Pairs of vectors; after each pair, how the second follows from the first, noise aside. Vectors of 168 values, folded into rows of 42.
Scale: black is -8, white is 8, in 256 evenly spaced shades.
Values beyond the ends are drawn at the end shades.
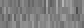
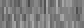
copied.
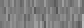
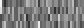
reversed, scaled up.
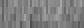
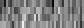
reversed, scaled up.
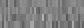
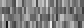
wrapped around, negated, scaled up.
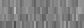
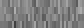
copied.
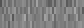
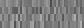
wrapped around.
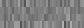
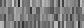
reversed, scaled up.
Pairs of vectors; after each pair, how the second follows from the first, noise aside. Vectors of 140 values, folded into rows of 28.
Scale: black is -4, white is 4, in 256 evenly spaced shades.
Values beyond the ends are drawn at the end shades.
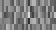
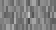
shrunk.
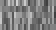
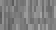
reversed, shrunk.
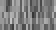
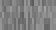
reversed, shrunk.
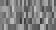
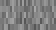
shrunk.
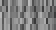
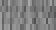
shrunk.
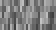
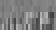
partly zeroed.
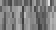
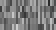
sign-scrambled.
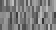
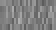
wrapped around, negated, shrunk.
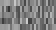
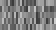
reversed.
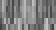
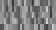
sign-scrambled.
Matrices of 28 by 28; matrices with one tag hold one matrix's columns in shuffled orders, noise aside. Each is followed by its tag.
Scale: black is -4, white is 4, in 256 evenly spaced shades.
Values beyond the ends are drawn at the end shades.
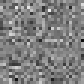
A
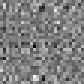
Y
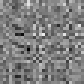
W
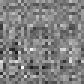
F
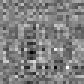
F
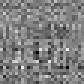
F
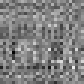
F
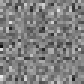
Y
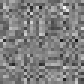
A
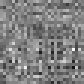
F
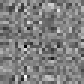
Y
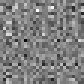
A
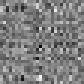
Y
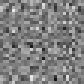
Y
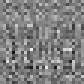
F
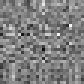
W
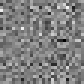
A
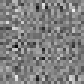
Y
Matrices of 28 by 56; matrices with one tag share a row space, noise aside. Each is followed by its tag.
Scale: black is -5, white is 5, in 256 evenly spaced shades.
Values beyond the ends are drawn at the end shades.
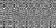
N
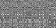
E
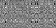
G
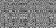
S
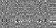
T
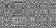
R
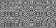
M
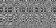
N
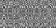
N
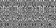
E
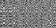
N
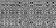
M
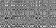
R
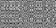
M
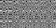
N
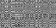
R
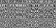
G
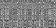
E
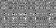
S
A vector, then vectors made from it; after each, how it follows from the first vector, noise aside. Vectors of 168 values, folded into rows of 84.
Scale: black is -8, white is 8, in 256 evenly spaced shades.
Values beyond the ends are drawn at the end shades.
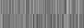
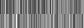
reversed, scaled up.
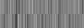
reversed, negated, partly zeroed.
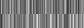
negated, scaled up.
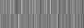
reversed, negated, partly zeroed.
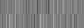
wrapped around, negated, partly zeroed.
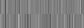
reversed, negated, partly zeroed.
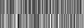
reversed, scaled up.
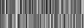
reversed, scaled up.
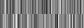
reversed, scaled up.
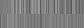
wrapped around, negated, partly zeroed.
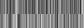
reversed, scaled up.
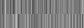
reversed.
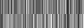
negated, scaled up.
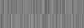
wrapped around, negated, shrunk.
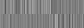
reversed, negated, partly zeroed.
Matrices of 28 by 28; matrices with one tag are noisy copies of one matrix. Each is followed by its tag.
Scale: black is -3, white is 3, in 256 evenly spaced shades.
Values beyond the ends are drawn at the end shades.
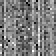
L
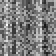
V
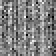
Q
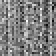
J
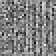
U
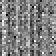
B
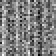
B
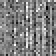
U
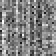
B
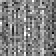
Q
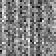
B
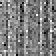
J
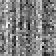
V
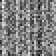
B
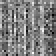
Q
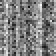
V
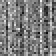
J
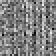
U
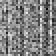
J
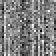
L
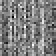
Q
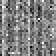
B
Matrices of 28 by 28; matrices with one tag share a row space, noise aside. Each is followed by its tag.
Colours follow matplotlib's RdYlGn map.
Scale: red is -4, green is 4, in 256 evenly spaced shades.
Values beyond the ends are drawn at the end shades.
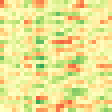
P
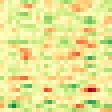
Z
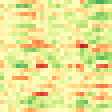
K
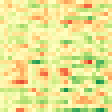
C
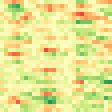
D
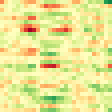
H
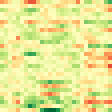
H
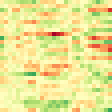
H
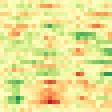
D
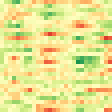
D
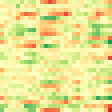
H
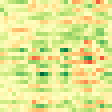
C
